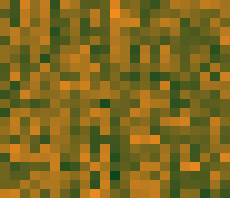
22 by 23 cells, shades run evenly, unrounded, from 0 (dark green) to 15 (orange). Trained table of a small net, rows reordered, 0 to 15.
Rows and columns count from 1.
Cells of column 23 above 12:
3
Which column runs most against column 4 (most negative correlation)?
16
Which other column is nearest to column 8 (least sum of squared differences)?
13
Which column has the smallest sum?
18
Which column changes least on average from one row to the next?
6
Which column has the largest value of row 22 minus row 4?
10
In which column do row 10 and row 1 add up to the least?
2
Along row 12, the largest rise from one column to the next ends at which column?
15
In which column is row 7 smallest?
5
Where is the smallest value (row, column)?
20, 12
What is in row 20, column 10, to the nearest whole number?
3
